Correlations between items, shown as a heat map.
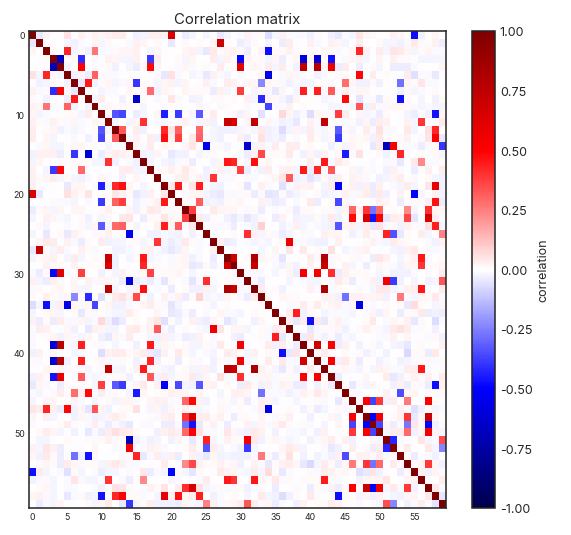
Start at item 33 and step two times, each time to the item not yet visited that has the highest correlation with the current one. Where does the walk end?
53
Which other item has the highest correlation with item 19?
58
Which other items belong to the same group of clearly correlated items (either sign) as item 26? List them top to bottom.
18, 37
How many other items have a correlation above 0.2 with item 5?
3
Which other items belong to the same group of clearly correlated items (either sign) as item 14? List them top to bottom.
25, 31, 51, 52, 59
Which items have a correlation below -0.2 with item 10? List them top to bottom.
12, 13, 19, 21, 24, 58
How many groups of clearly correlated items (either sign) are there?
12
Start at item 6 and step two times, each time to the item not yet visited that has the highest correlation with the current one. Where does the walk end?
45
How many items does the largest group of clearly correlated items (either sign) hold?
8
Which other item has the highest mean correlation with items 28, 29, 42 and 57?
32
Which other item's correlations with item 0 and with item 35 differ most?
20
